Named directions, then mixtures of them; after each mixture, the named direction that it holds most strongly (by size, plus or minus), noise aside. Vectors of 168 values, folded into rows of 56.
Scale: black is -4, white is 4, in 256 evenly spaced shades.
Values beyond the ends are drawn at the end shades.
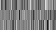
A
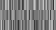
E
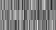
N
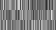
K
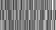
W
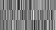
K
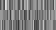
E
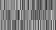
K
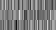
N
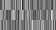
K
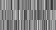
N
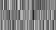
K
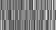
W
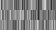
N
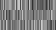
K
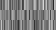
E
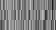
W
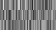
K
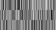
K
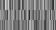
E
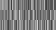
N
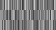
E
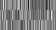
K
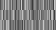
E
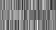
N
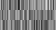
K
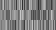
N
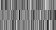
A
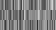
N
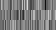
A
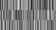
K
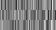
W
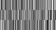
W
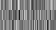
A
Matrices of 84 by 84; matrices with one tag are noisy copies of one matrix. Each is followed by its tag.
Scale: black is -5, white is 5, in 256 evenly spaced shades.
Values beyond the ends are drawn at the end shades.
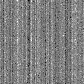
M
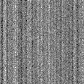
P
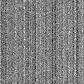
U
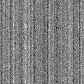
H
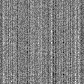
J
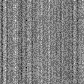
P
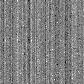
M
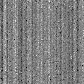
P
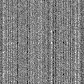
J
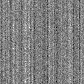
H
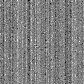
M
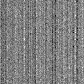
U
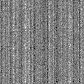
H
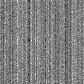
M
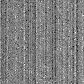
U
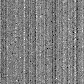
U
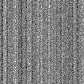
P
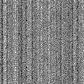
P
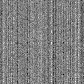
J
